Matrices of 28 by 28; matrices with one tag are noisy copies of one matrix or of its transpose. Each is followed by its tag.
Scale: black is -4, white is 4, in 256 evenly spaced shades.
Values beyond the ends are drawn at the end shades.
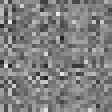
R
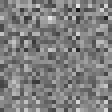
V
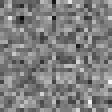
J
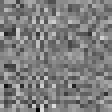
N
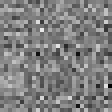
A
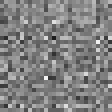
A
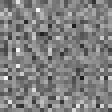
V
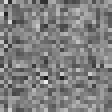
R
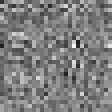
R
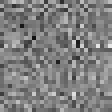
R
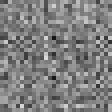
A
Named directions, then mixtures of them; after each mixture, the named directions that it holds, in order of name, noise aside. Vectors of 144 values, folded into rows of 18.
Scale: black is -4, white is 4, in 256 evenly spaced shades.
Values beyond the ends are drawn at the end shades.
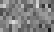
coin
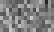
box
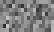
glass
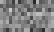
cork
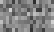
cork, glass.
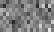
coin.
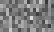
box, cork.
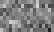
coin.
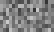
box, glass.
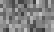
box, cork.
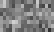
coin, cork.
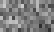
box, coin.
